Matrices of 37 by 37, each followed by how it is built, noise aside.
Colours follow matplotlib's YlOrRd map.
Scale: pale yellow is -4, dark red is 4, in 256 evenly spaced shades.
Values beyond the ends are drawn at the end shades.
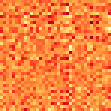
low rank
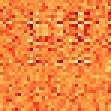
low rank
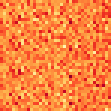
repeating rows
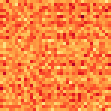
blocks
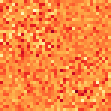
block diagonal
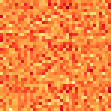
repeating rows
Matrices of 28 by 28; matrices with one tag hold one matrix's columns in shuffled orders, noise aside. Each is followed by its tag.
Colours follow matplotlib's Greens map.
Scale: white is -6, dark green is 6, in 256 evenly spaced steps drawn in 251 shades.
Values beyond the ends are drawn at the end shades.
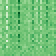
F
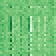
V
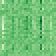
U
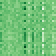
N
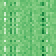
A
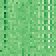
F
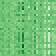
N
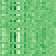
N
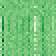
V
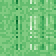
U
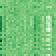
V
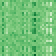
A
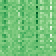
F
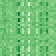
A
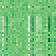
V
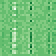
N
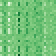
A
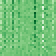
F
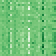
N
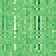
U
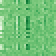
U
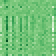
V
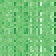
A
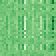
U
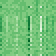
V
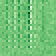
F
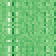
A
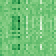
U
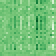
U
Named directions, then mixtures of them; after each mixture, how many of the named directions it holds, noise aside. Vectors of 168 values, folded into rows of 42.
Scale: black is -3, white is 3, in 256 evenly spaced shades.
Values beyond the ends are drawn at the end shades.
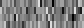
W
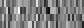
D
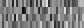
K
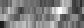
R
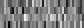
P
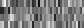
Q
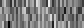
three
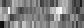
two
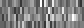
three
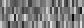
four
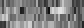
two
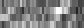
one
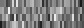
four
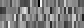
four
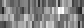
three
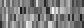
two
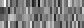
one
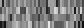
three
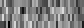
three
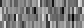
one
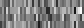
three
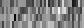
four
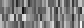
four
